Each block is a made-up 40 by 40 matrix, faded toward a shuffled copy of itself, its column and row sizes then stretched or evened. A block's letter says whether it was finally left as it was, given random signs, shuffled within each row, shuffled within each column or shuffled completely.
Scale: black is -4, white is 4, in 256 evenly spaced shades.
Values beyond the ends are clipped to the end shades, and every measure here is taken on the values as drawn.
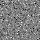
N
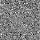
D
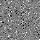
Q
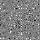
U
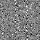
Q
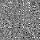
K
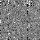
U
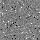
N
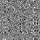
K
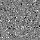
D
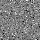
N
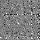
U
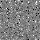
Q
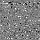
D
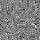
K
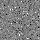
N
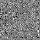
U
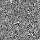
Q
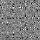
K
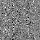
Q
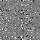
U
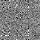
K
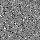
N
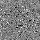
D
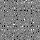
K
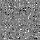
U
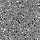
N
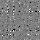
U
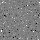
N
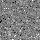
N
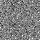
N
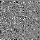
U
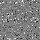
D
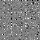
U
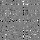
K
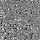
U
